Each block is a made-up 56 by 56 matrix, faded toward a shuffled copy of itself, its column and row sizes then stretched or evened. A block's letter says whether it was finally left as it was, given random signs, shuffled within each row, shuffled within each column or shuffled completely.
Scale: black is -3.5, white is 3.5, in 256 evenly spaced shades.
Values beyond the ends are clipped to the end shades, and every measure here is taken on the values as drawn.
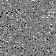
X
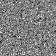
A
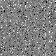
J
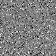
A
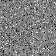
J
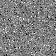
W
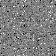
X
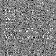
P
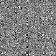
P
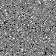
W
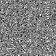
X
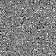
P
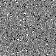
X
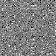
P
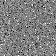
W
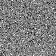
W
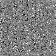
X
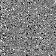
X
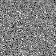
X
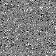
X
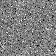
W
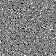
A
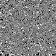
P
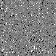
P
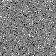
W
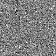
J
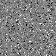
J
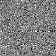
P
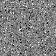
J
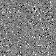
X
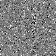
J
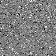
A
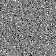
J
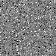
J
